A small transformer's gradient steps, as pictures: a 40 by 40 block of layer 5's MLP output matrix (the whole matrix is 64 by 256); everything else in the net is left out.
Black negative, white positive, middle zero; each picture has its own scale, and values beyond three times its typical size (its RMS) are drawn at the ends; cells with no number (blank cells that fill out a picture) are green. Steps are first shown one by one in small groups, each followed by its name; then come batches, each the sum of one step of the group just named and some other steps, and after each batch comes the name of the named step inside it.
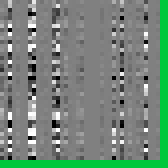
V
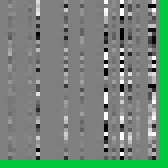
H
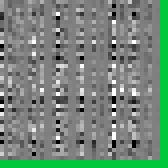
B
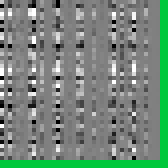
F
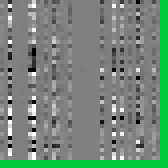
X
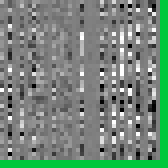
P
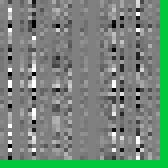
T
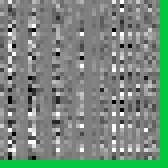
V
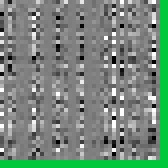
B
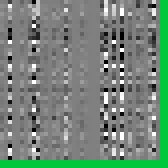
H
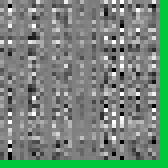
P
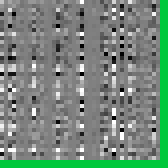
T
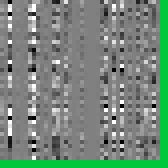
X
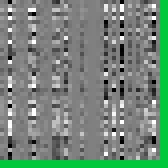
T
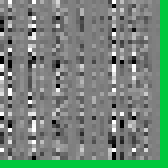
V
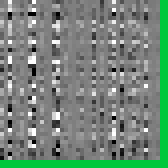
V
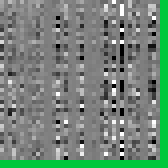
B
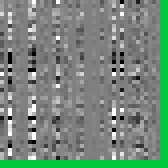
X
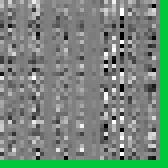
H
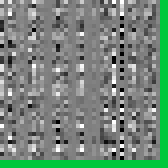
F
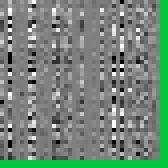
P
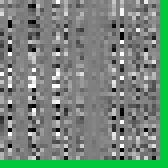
T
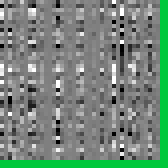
F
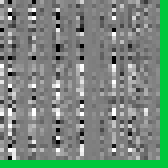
T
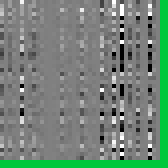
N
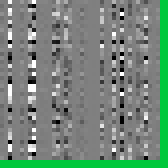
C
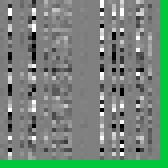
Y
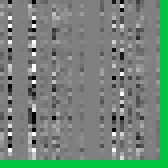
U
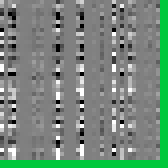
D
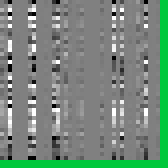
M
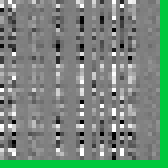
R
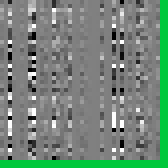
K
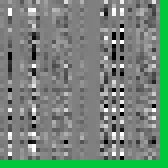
Y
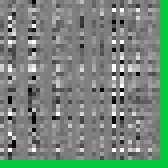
U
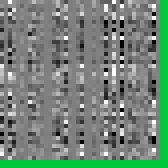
R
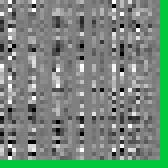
C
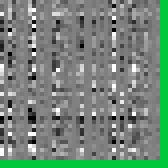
U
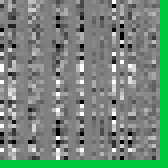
D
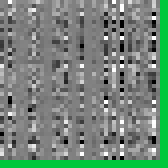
R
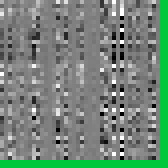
N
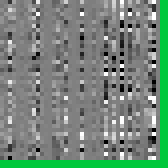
M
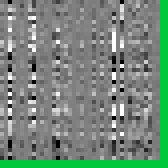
M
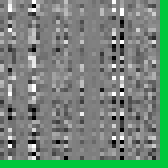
C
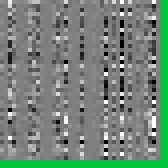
C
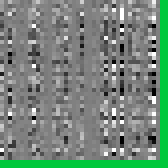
K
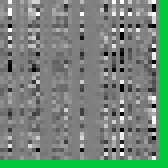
N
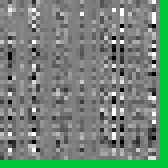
U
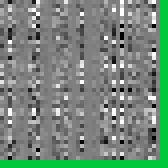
M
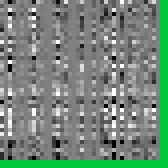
M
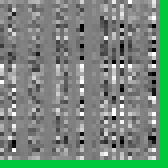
R
